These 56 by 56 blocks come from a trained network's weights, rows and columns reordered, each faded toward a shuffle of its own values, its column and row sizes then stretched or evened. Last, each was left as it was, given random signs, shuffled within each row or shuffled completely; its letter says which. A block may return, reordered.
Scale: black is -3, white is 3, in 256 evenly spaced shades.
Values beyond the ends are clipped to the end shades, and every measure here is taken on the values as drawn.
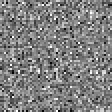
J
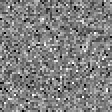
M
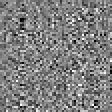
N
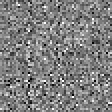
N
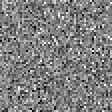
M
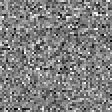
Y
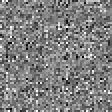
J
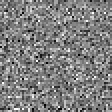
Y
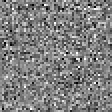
J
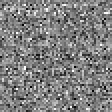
Y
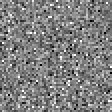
M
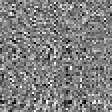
N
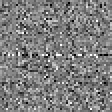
J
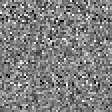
Y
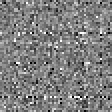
J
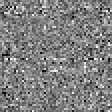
J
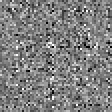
J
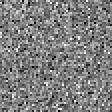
M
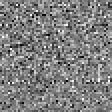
Y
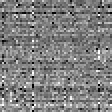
N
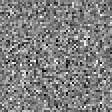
J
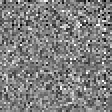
J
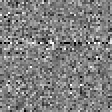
J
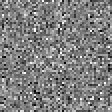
J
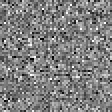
Y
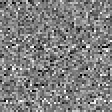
Y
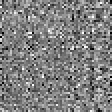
N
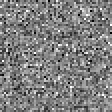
Y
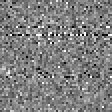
Y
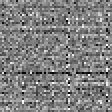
N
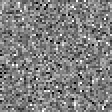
M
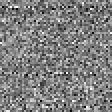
Y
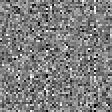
J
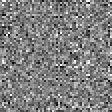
N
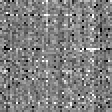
N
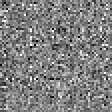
J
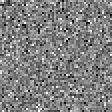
M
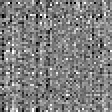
N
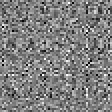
N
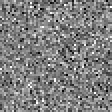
M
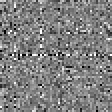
J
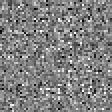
J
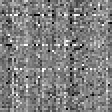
N
